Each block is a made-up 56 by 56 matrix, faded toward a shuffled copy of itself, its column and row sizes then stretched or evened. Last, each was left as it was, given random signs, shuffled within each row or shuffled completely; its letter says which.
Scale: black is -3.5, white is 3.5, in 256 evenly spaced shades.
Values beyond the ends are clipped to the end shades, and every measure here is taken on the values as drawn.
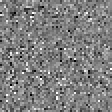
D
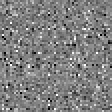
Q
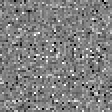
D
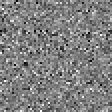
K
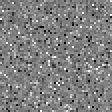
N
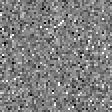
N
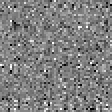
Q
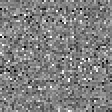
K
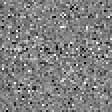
K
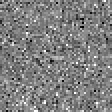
N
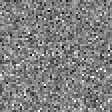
N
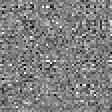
Q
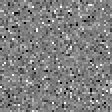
N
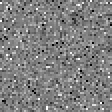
N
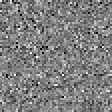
K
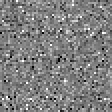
K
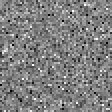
N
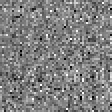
Q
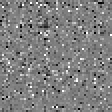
D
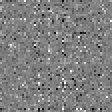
Q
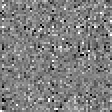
Q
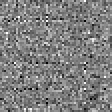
Q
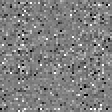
D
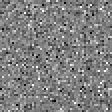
N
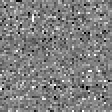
D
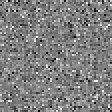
K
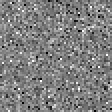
N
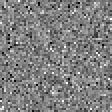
N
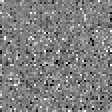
D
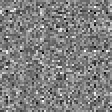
Q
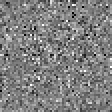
D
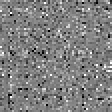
Q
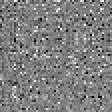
Q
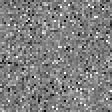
N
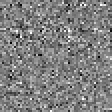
D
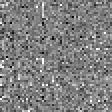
D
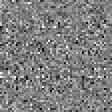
D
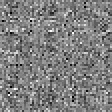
Q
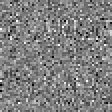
Q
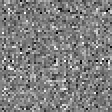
D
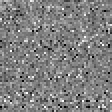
K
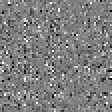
D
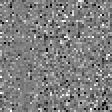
D
